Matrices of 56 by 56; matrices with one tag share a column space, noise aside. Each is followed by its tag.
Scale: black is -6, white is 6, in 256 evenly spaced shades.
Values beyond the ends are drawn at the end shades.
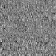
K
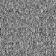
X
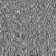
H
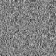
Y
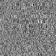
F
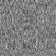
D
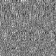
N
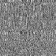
N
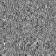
K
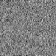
Y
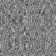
D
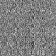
X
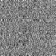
Y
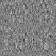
D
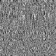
N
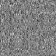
D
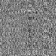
X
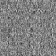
X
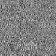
K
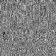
N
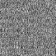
X
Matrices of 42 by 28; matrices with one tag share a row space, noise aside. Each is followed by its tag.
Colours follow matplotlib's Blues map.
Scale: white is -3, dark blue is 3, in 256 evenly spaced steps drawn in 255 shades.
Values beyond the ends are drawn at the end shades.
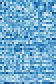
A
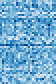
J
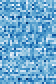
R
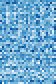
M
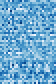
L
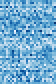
R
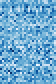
L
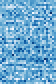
J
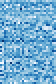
A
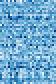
L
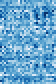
A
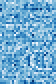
J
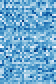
A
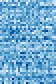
R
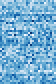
J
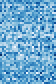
M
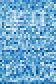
M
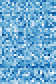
M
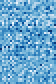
L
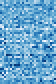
A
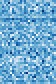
L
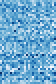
M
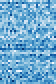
L
